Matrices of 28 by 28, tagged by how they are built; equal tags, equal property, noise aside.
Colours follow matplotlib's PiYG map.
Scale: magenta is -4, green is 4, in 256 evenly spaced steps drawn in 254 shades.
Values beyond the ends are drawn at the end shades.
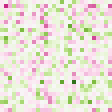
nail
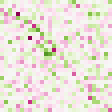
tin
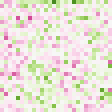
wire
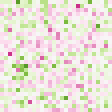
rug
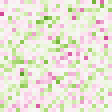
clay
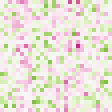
rug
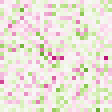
rug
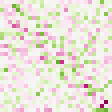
tin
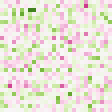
rug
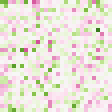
nail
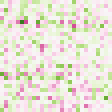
nail
